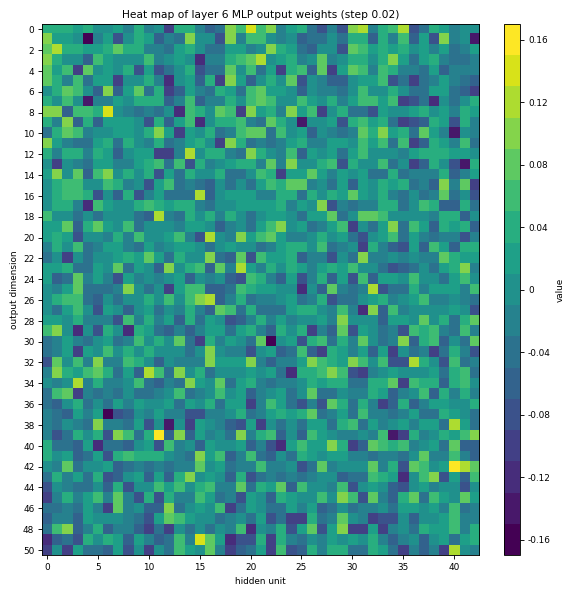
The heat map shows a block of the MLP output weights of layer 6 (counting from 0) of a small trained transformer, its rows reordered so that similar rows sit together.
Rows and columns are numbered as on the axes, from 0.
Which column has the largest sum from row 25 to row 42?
40
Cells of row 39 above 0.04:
10
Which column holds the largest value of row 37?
26
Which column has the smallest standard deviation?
9
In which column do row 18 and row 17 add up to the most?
11
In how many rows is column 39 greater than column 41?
22
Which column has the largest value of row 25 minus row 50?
8
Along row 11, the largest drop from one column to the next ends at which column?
36
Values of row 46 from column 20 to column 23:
0.02 0 -0.04 -0.04
